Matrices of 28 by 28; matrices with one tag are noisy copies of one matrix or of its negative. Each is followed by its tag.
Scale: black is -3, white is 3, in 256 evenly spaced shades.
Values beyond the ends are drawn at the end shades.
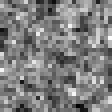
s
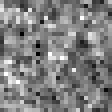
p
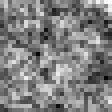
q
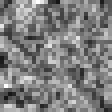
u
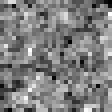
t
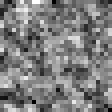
u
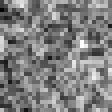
p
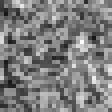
p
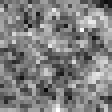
q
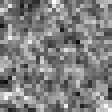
u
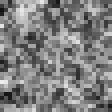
u
